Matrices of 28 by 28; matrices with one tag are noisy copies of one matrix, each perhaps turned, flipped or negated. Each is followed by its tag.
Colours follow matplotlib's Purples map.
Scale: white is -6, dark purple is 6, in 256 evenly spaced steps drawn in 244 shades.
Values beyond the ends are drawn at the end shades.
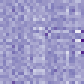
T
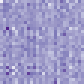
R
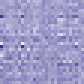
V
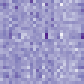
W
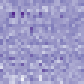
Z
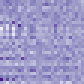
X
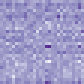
W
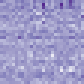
Z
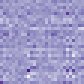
R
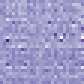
V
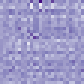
T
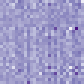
R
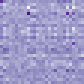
R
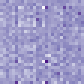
V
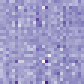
V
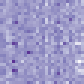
Z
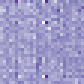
V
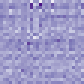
T
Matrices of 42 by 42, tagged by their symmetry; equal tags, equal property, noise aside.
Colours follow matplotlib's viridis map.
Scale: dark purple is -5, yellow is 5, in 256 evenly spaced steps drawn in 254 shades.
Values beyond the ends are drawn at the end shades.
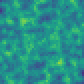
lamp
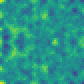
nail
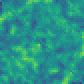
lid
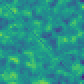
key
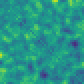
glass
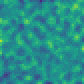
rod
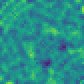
glass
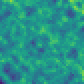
lid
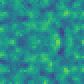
nail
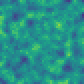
lid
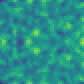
nail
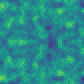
nail
